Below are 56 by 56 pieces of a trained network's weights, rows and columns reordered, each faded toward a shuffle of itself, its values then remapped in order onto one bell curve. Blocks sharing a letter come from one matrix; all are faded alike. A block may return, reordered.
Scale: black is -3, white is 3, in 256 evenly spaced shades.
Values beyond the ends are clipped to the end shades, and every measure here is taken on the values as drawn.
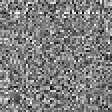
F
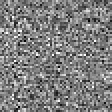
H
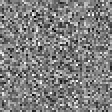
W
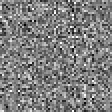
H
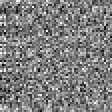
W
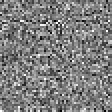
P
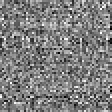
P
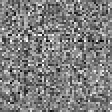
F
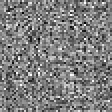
H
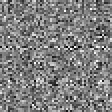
F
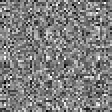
W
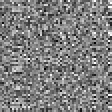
W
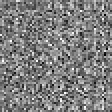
H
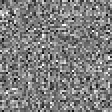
W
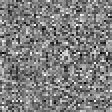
P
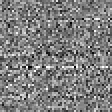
F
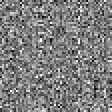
W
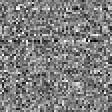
F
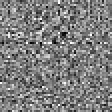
F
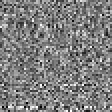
F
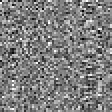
W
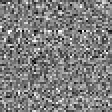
P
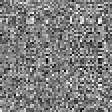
W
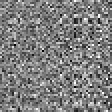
W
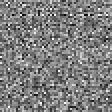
P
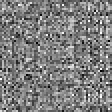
H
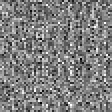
H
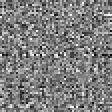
F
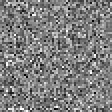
P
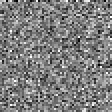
P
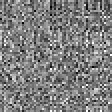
W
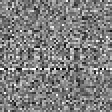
F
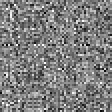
P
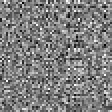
W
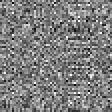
W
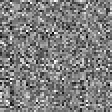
W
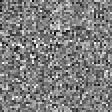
P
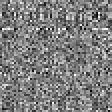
F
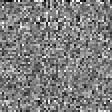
F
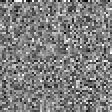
F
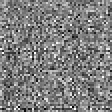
P
